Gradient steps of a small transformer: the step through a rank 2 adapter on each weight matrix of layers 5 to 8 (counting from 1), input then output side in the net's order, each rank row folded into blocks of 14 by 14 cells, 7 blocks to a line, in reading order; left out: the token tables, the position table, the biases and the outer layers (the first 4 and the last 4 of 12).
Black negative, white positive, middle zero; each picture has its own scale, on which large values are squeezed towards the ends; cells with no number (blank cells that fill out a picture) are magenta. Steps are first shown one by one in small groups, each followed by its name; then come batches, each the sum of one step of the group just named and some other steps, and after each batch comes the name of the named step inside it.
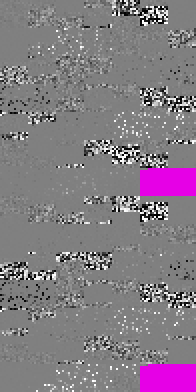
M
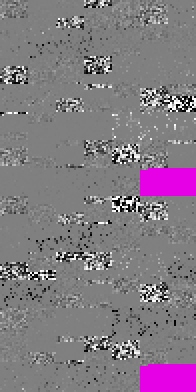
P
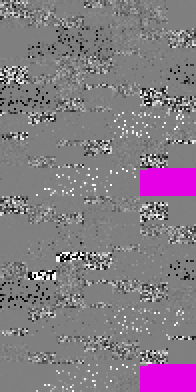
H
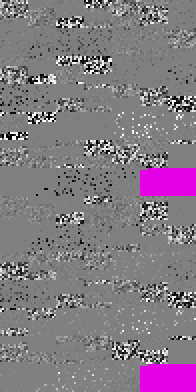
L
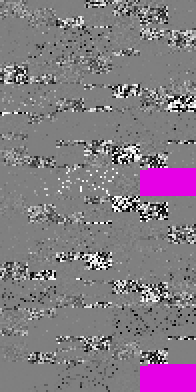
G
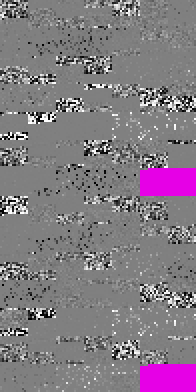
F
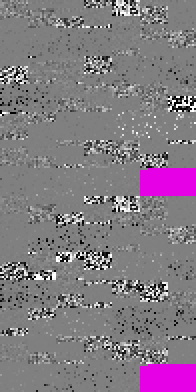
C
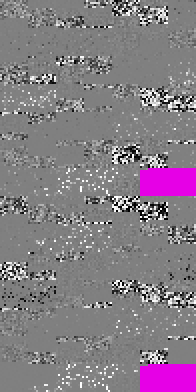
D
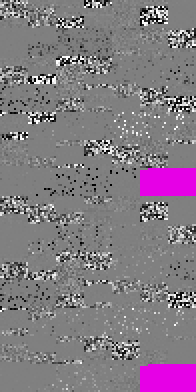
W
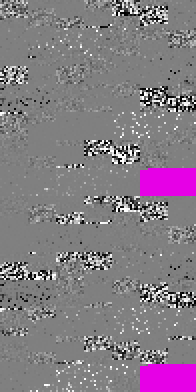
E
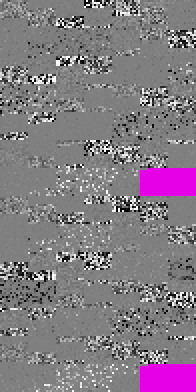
D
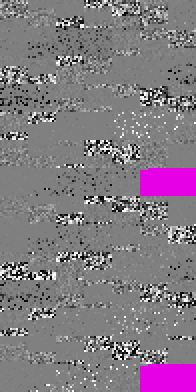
E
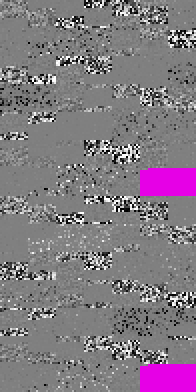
G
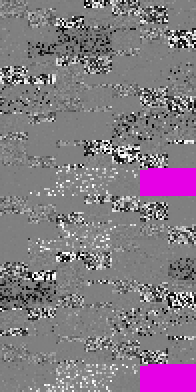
H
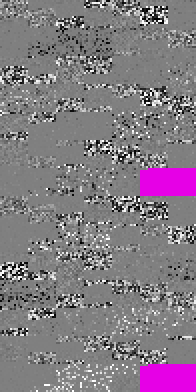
D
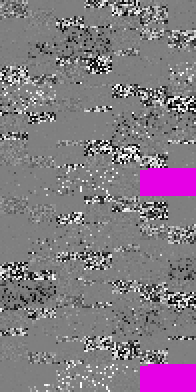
E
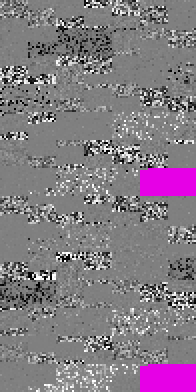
H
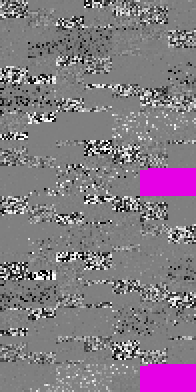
F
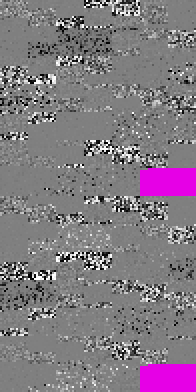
C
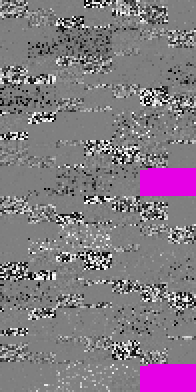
C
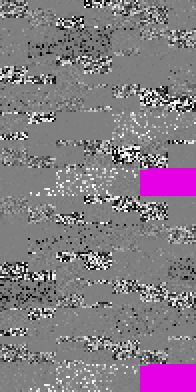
G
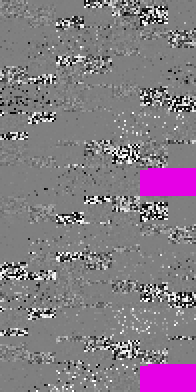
M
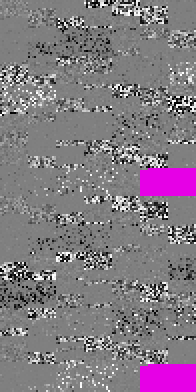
C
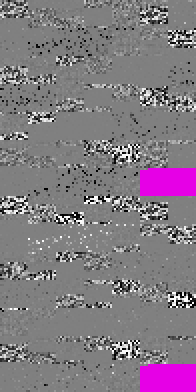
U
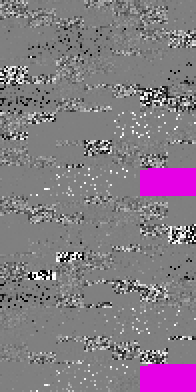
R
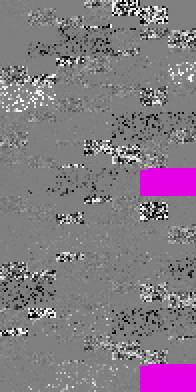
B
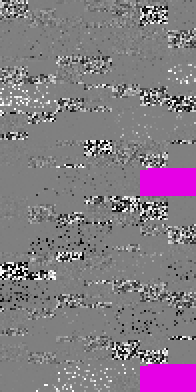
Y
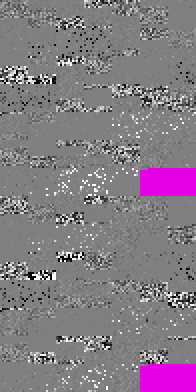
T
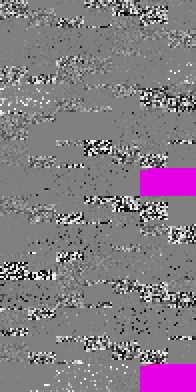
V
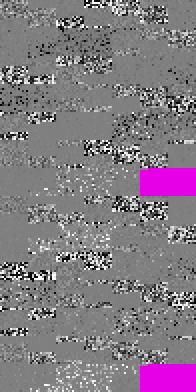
V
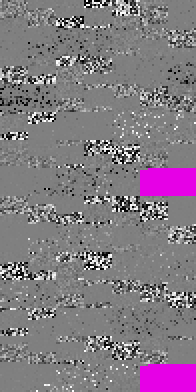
U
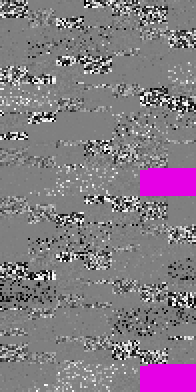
Y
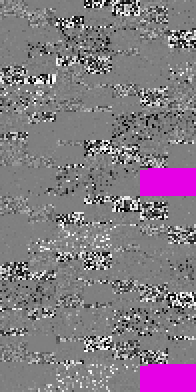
B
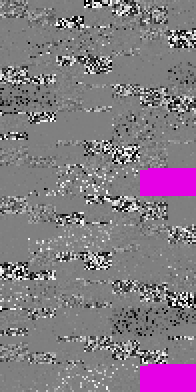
U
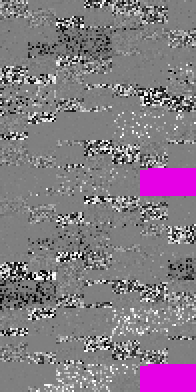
R
